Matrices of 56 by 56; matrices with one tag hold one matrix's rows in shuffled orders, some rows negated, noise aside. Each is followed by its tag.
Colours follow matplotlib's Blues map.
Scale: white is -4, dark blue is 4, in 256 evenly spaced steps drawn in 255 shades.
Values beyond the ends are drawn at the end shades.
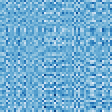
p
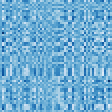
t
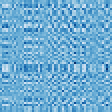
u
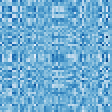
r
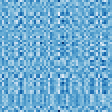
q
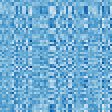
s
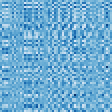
u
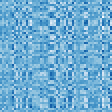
s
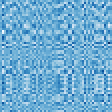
t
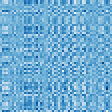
u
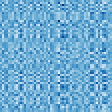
q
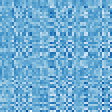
s
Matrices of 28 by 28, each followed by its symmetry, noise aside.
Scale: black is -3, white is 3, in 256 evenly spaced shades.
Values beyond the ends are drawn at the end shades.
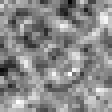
symmetric.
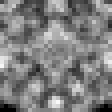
mirrored left to right.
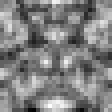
mirrored left to right.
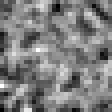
symmetric across the other diagonal.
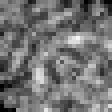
symmetric.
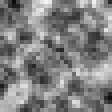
symmetric across the other diagonal.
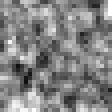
no symmetry.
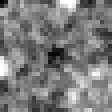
symmetric.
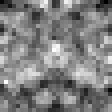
mirrored left to right.
